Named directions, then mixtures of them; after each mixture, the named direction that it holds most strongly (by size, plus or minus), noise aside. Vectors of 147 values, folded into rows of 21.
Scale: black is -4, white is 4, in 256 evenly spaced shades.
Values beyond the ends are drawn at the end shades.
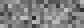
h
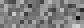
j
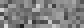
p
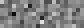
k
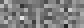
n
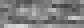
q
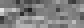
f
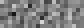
k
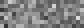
p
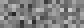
n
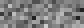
h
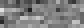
f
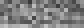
q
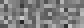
n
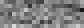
j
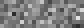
j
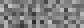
n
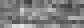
q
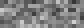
f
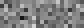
n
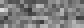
f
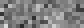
p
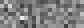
n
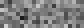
p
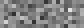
n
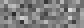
n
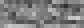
q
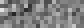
k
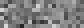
p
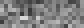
f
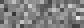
j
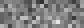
h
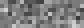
j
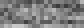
q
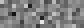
k
